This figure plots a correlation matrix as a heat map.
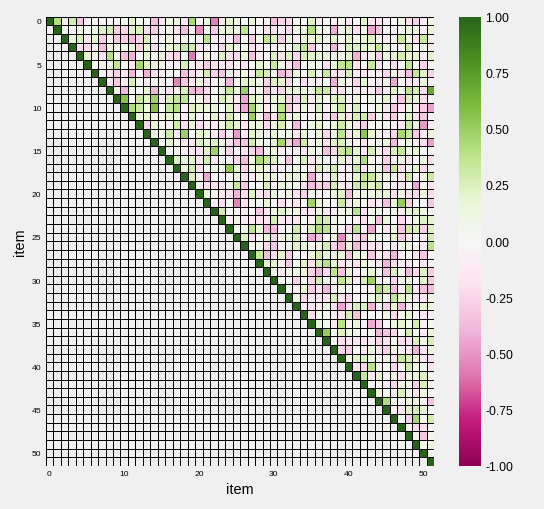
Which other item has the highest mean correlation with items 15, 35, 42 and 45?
39
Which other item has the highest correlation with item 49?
46
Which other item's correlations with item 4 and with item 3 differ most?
19
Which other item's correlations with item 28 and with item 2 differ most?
27
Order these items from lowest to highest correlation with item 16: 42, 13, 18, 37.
37, 18, 13, 42
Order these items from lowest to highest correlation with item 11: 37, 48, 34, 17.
37, 34, 17, 48
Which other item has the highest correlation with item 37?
36
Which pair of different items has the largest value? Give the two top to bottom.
8, 51
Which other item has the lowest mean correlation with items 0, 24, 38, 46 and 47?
7
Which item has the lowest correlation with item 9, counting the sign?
26
